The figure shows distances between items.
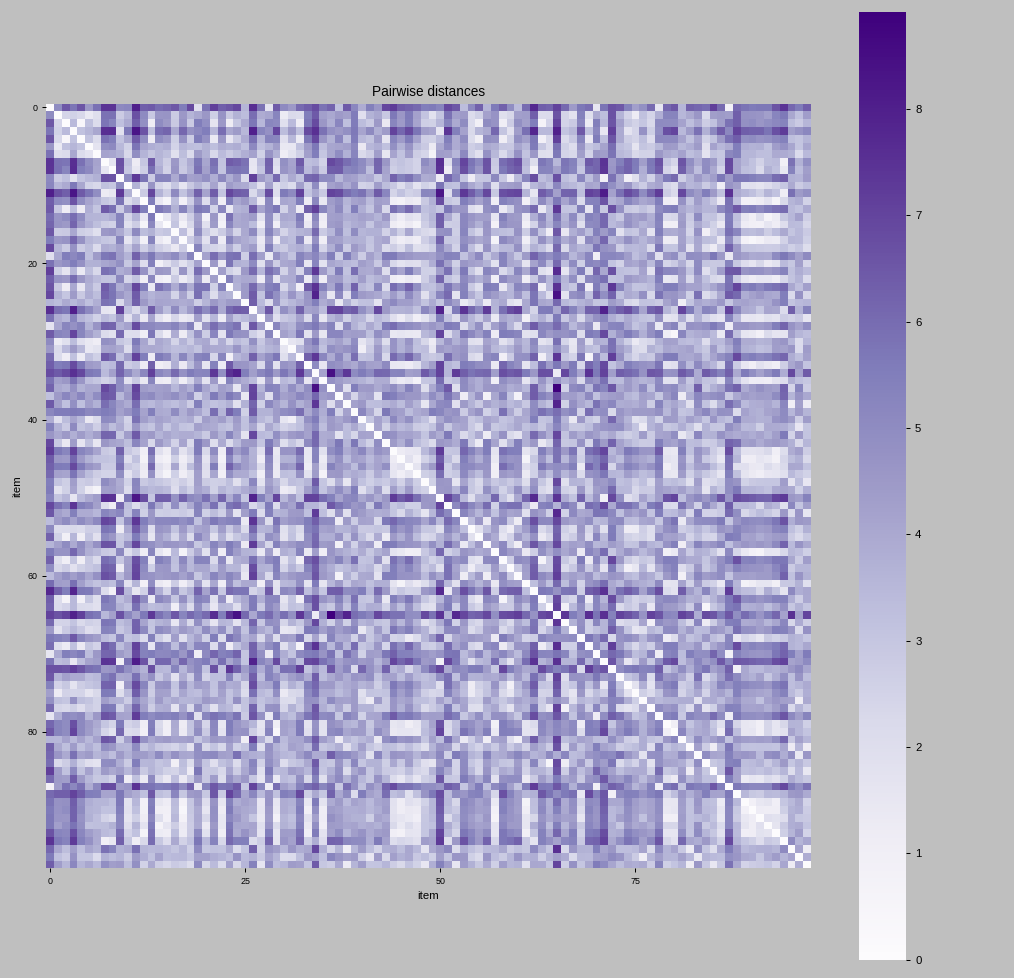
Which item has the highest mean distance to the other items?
65
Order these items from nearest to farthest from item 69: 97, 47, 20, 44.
97, 47, 20, 44
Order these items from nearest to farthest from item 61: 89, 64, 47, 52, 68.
89, 47, 52, 68, 64
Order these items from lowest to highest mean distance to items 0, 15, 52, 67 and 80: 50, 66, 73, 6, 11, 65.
6, 66, 73, 11, 50, 65
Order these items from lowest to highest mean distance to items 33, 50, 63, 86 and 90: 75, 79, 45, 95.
45, 79, 75, 95
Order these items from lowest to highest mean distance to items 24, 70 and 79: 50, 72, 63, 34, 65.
63, 72, 50, 34, 65
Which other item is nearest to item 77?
66
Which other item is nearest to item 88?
72
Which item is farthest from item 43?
0
